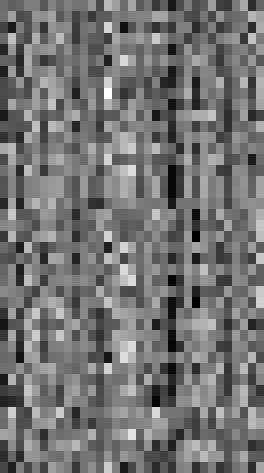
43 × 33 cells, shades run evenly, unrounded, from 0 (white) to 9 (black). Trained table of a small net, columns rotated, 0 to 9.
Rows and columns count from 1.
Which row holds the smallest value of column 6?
8
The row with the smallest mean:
38
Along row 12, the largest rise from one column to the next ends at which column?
6
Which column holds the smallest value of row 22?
14
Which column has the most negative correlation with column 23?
1
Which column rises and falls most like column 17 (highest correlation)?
16
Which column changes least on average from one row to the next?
11
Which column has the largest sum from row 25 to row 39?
22
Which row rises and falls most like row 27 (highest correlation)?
21
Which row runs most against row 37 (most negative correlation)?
20
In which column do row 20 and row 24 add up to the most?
25
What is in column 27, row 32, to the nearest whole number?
4
